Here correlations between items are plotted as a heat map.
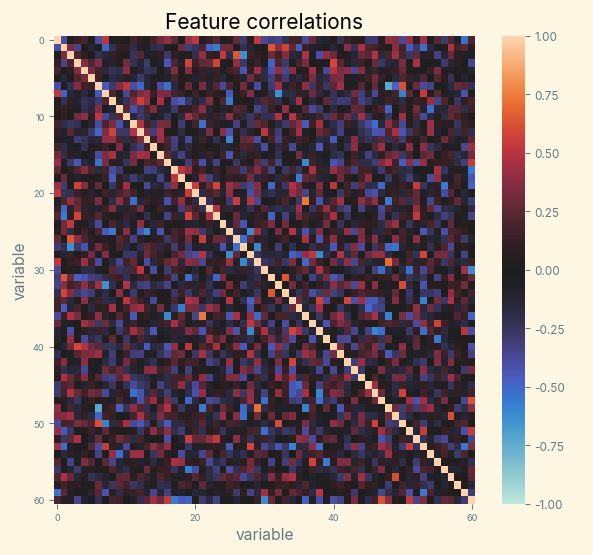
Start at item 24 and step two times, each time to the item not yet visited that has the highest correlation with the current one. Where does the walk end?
26
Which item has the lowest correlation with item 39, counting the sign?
55
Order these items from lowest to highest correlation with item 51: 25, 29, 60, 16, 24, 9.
24, 25, 9, 29, 16, 60
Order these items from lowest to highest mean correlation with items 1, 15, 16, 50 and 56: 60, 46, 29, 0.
0, 29, 46, 60
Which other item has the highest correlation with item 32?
50
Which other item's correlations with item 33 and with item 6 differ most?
31
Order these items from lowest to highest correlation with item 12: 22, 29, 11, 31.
29, 31, 22, 11
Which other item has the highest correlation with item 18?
17
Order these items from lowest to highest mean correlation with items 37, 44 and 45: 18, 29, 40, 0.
0, 29, 40, 18
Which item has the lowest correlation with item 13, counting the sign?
25
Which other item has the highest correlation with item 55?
37
